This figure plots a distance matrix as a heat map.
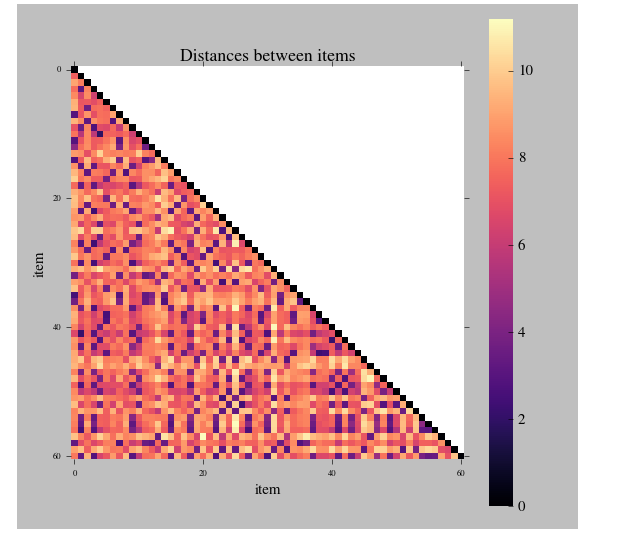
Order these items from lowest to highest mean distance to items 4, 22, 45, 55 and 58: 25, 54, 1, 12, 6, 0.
1, 54, 12, 0, 6, 25
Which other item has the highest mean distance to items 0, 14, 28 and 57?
20
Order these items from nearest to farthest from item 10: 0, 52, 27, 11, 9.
52, 27, 9, 11, 0
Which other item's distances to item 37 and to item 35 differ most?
0
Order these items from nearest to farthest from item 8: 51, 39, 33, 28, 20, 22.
28, 33, 51, 39, 22, 20
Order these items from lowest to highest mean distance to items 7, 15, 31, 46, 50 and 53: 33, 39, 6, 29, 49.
33, 49, 39, 29, 6
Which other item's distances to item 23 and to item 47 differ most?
25
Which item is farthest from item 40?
31
